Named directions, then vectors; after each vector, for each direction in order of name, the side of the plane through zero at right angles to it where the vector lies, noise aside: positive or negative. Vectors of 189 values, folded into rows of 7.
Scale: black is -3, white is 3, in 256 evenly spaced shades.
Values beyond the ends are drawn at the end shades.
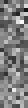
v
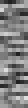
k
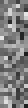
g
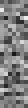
positive, positive, negative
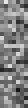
positive, negative, negative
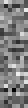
negative, negative, negative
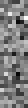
positive, positive, negative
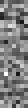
positive, positive, negative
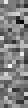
positive, negative, negative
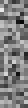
positive, positive, negative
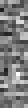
negative, negative, positive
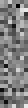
negative, negative, negative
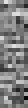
positive, negative, negative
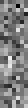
negative, positive, negative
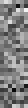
negative, negative, negative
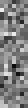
positive, positive, negative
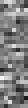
positive, negative, negative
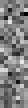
negative, positive, negative
